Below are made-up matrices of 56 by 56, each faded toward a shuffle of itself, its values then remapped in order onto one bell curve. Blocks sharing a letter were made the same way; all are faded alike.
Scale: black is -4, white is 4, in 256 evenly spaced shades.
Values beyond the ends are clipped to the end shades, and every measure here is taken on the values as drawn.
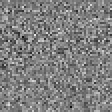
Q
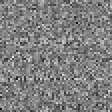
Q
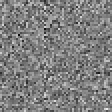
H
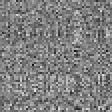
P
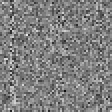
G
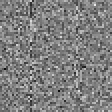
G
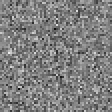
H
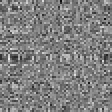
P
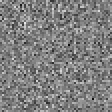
H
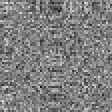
P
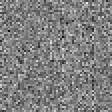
G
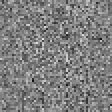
G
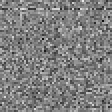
Q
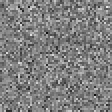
H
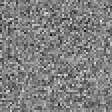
H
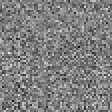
P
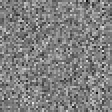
G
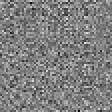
P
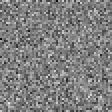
H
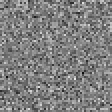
Q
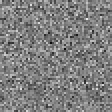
H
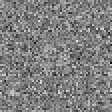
Q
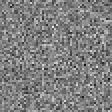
H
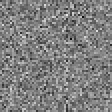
G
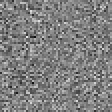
P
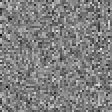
G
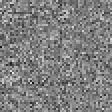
H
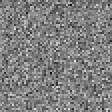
H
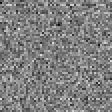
Q
